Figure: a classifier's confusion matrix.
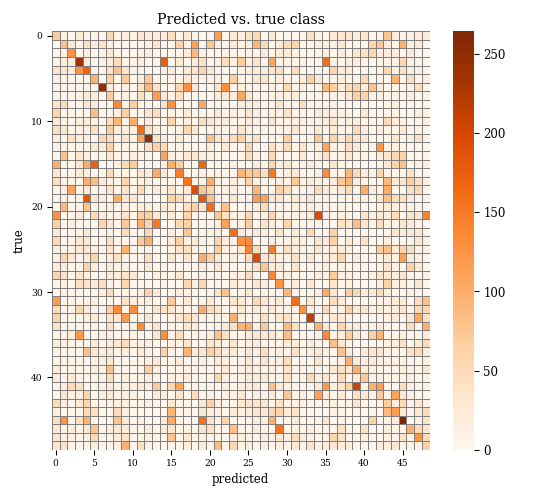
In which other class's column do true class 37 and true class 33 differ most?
9
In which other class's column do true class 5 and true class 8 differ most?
15
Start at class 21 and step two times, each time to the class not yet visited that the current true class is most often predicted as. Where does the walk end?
11
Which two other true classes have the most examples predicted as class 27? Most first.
19, 34
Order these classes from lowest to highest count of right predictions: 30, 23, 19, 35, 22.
30, 22, 35, 23, 19
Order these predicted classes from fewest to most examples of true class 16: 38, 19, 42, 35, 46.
19, 46, 42, 38, 35
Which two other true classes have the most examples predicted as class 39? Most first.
41, 22
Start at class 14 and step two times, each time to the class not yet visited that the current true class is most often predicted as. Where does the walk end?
18
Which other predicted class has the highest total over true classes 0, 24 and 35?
21
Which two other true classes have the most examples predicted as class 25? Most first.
24, 34
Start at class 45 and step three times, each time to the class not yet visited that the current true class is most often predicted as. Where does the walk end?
3
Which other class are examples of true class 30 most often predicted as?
35
